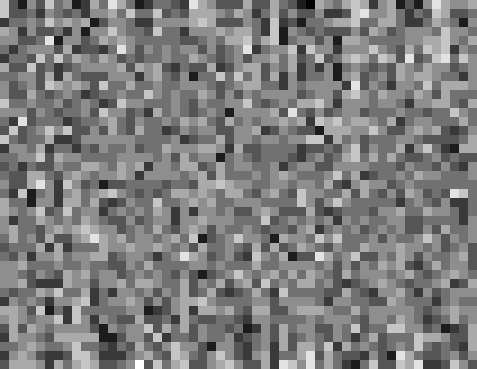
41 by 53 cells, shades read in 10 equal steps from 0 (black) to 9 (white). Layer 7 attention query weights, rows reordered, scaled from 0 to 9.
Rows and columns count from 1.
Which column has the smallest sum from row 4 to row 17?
38
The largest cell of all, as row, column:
41, 16
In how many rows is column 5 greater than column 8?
17
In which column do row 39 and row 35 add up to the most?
9
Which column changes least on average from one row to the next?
53
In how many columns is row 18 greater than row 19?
20
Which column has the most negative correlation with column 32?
31
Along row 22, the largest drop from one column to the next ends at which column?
4
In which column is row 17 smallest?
51
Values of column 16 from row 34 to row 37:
5 5 6 5
